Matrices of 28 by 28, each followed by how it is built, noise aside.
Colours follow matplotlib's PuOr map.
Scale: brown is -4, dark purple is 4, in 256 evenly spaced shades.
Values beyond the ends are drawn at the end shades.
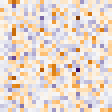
uneven columns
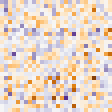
low rank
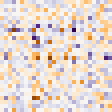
low rank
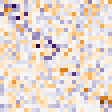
banded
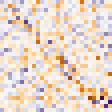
banded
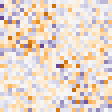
block diagonal
